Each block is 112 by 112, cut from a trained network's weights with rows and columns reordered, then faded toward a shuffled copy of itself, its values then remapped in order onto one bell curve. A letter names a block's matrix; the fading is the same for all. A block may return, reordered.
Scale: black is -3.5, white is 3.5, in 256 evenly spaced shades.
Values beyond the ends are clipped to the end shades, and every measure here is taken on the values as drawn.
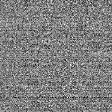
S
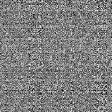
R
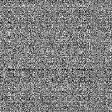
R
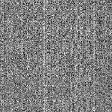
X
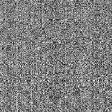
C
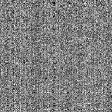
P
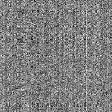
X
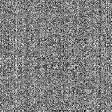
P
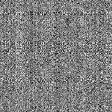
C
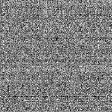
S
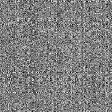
C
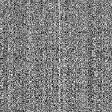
X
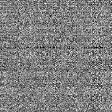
R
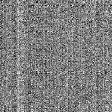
X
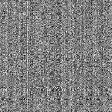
X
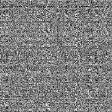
R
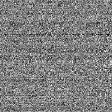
S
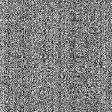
P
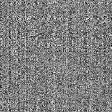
P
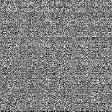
S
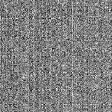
X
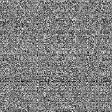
S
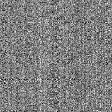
C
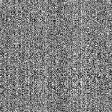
X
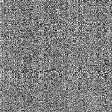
C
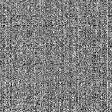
X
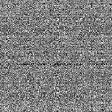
R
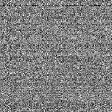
S
